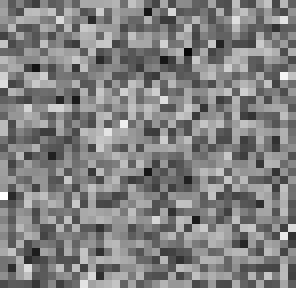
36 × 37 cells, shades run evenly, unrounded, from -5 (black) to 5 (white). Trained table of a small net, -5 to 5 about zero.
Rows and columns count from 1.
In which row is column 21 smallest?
8
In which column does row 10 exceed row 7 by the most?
36
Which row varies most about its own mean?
6
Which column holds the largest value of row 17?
14
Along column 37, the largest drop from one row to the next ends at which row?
30
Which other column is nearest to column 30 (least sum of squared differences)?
15
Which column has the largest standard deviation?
13
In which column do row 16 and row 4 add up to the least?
35
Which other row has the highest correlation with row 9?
32
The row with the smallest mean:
23
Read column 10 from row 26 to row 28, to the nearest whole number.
3 -1 -2
